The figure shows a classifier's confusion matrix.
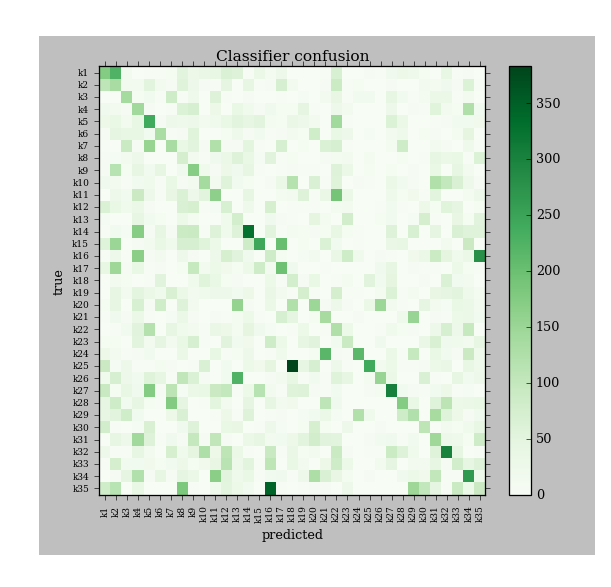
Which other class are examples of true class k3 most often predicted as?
k7
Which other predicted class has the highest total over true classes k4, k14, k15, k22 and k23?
k34
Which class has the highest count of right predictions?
k14
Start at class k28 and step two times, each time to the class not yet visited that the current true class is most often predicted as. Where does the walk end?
k5
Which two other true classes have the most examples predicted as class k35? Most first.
k16, k31
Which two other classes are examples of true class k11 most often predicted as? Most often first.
k22, k4
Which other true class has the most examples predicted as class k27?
k32
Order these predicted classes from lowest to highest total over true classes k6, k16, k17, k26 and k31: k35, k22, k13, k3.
k3, k22, k13, k35
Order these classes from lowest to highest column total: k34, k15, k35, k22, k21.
k15, k21, k35, k34, k22
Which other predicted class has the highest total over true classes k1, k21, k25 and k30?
k18
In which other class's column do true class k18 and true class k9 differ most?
k2
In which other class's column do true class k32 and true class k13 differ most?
k10
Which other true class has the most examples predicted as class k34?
k4
